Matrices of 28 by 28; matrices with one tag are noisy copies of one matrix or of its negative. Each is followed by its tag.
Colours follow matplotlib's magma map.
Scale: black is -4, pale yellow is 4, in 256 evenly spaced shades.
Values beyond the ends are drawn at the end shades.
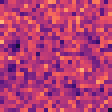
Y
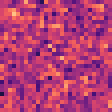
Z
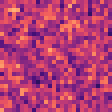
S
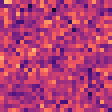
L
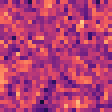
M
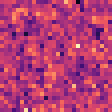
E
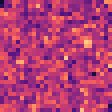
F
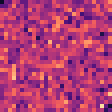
F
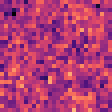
Z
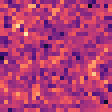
L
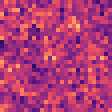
S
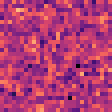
E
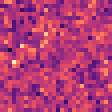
L
